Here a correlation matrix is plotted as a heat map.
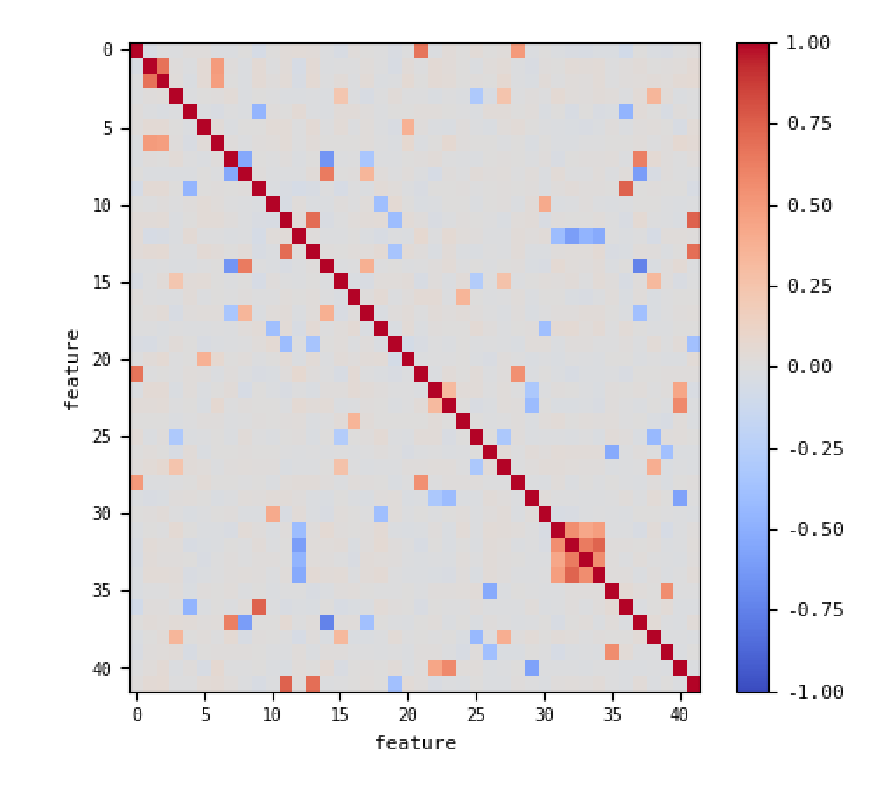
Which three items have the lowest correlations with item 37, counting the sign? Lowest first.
14, 8, 17
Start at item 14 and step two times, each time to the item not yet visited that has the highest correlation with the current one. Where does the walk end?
17
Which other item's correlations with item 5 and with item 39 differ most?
35
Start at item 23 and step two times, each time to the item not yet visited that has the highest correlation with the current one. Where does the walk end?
22
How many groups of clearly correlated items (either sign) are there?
12
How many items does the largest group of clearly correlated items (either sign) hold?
5
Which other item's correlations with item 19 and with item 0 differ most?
21
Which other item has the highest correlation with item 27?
38
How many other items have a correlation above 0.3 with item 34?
3
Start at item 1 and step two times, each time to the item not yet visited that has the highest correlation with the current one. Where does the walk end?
6
